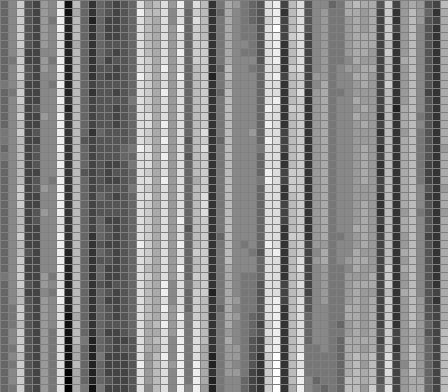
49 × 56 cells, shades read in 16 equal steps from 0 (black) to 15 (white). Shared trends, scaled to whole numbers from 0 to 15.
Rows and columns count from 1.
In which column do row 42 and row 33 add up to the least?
9
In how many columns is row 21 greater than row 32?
9
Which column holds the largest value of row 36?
21
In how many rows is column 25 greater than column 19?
20
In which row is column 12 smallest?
49
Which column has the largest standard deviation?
39
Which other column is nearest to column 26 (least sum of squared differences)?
19
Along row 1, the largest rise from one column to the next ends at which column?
10
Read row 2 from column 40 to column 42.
8 9 7
